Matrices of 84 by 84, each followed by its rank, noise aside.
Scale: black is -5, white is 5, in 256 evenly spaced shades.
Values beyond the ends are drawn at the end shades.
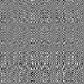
three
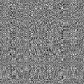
eight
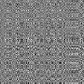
four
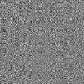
eight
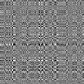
two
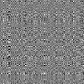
four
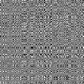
four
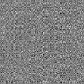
eight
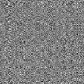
eight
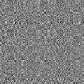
six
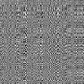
four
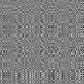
three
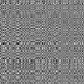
three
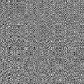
six
